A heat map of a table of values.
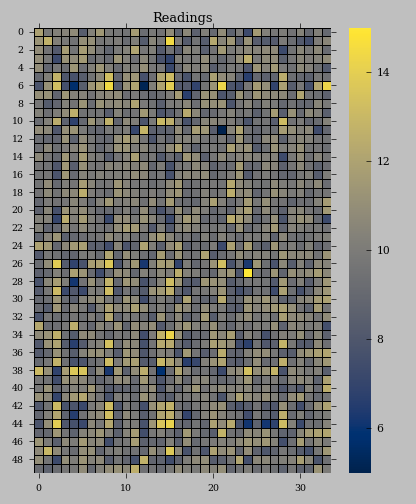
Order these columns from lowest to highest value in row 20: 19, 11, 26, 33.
11, 19, 26, 33
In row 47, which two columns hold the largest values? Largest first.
15, 1
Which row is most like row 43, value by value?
10
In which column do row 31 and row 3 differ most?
2
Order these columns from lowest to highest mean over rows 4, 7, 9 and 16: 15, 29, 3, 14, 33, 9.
15, 33, 14, 29, 9, 3
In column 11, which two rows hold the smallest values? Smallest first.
11, 48
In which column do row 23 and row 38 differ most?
14
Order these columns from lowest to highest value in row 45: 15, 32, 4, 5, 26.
4, 15, 5, 26, 32
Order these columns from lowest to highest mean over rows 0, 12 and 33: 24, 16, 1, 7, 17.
24, 1, 16, 7, 17
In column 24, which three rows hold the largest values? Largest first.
27, 38, 3
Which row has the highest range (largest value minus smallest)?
6
